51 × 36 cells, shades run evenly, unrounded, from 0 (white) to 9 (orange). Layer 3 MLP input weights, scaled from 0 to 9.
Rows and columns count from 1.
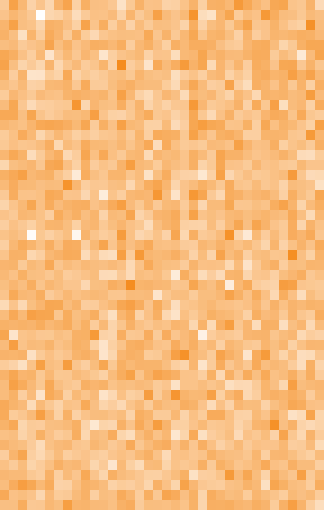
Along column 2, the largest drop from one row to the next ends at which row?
34
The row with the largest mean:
13
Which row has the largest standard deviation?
24
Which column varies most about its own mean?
20
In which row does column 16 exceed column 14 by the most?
1
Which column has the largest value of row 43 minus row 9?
31
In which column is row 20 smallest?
12
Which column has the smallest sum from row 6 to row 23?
17
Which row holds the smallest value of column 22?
48
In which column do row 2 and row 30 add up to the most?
26
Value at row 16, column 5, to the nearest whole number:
4
